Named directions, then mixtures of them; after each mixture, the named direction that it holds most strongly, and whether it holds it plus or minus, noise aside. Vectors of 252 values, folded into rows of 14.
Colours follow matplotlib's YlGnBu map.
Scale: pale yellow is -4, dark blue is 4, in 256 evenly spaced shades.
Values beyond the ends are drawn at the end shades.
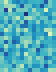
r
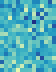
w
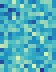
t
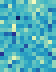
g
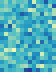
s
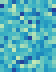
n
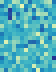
t, plus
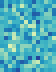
n, plus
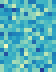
t, plus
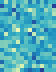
s, plus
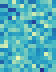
t, plus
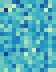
r, plus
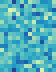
t, minus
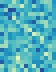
t, plus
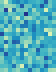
r, plus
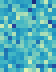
s, minus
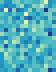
r, minus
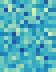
r, plus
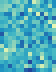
s, plus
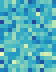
g, minus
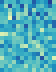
w, plus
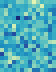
g, plus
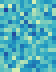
n, minus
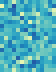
n, minus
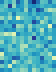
g, minus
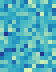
s, minus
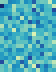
n, plus
